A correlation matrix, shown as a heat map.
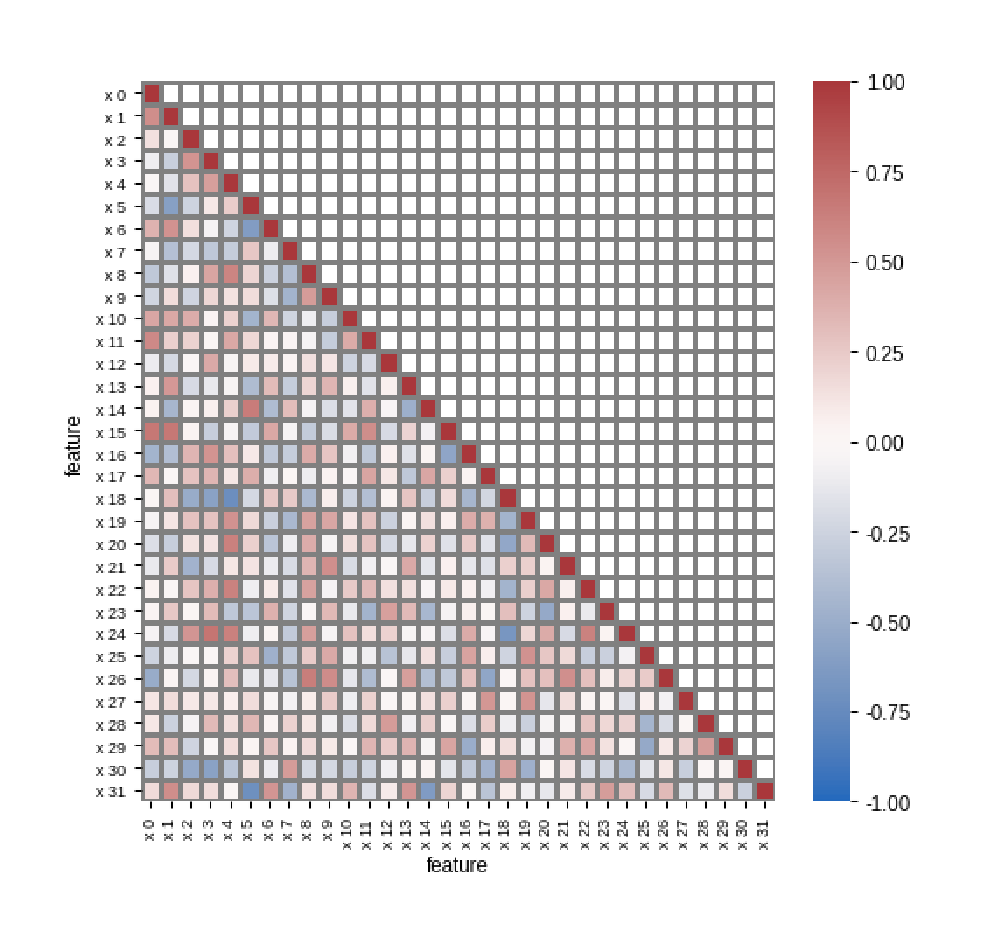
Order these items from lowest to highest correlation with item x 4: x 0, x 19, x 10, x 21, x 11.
x 0, x 21, x 10, x 11, x 19
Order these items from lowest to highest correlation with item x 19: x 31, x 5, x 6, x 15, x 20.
x 6, x 31, x 15, x 5, x 20
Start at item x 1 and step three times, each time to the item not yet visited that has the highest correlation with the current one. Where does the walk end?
x 11
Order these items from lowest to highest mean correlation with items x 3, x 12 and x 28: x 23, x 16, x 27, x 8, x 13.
x 13, x 27, x 16, x 8, x 23
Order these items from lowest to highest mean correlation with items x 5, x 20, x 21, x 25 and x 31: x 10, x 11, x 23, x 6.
x 6, x 23, x 10, x 11
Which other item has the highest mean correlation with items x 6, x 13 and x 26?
x 31
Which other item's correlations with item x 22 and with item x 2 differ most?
x 29
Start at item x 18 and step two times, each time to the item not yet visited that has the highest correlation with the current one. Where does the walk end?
x 7
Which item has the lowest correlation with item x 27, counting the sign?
x 30
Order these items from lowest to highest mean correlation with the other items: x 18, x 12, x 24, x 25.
x 18, x 25, x 12, x 24
